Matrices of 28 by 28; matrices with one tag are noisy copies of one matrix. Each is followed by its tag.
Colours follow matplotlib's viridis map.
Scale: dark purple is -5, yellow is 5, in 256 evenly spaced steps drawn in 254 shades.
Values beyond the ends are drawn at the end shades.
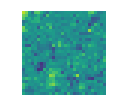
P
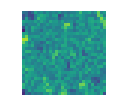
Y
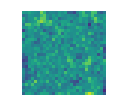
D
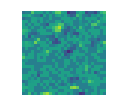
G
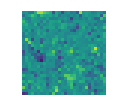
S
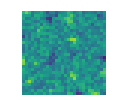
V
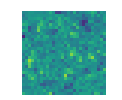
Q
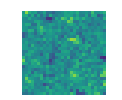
V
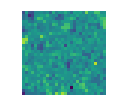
Y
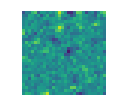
G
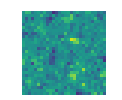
V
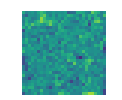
D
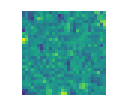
Y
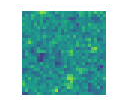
S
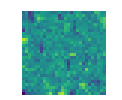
Y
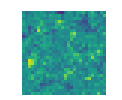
Q
